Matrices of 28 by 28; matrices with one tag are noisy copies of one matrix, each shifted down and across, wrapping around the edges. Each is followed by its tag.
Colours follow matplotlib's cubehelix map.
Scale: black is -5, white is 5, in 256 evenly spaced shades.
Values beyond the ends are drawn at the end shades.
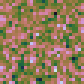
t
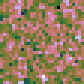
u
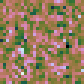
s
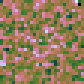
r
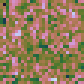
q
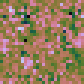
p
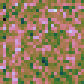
q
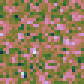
r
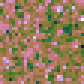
t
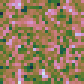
u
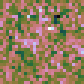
p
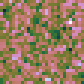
t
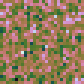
r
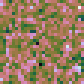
s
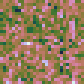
q
